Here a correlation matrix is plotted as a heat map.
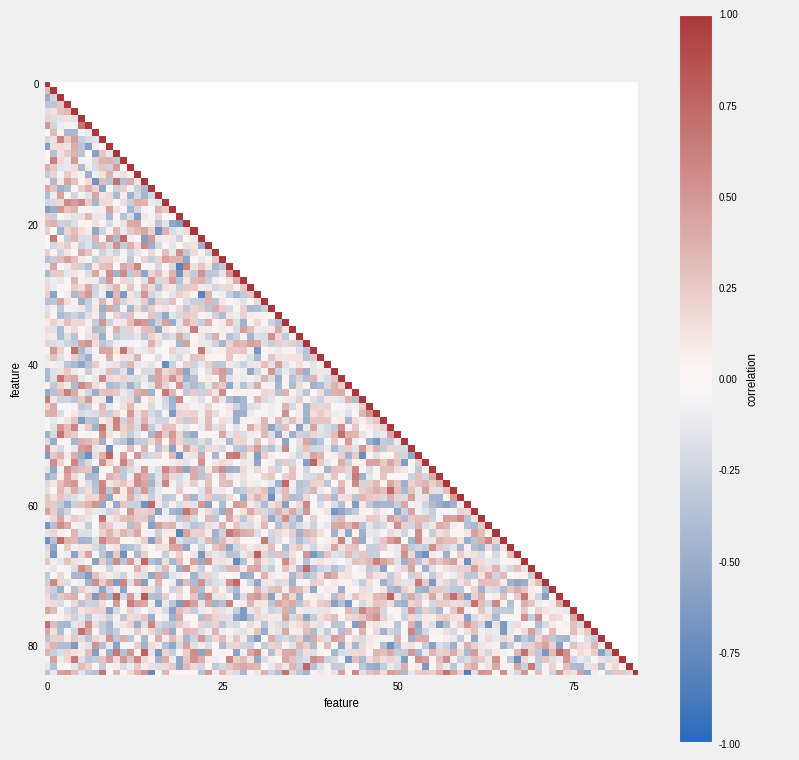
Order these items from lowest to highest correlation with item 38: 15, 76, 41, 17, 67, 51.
67, 51, 76, 41, 17, 15
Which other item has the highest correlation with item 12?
74
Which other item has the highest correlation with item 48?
10
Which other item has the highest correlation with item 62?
8
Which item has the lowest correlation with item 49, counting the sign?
80
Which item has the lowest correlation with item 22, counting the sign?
30
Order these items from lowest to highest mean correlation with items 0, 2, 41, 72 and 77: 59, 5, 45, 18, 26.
26, 18, 59, 5, 45
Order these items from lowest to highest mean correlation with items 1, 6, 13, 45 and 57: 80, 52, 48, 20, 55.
48, 55, 80, 20, 52
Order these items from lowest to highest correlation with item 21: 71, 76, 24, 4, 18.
71, 18, 76, 24, 4
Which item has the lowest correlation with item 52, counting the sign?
9
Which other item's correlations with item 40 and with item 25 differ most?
17
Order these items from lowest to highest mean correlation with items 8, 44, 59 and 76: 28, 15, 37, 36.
15, 28, 37, 36
